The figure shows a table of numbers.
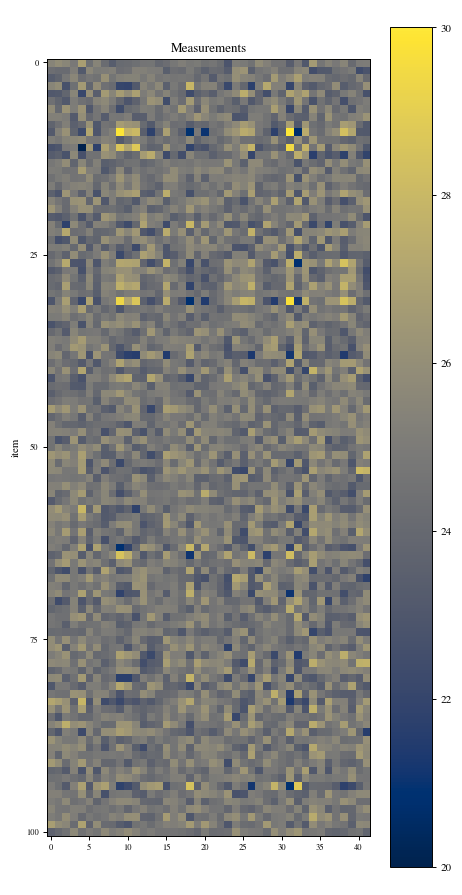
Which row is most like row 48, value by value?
89
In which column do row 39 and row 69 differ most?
31
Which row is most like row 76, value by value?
91
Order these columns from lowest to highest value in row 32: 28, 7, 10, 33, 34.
33, 7, 10, 28, 34
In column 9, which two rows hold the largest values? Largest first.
9, 31
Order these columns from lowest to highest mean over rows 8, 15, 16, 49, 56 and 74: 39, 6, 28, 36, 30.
36, 6, 30, 39, 28
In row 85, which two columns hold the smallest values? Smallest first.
24, 1
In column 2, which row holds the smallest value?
21
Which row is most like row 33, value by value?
96
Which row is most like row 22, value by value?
77
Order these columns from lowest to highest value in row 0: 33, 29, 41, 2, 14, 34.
33, 14, 29, 41, 2, 34
